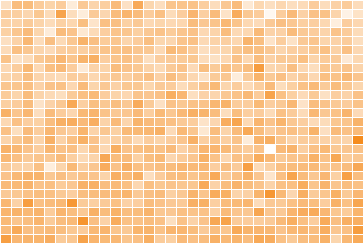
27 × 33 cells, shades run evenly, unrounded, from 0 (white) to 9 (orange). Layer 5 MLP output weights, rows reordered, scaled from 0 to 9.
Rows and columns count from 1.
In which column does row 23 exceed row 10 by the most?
7
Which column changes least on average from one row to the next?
4
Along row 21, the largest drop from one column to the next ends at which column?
20
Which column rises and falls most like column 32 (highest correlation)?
3
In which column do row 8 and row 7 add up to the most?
24
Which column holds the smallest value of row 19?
5
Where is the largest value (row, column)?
16, 33
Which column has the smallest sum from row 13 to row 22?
25
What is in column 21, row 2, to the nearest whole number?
2
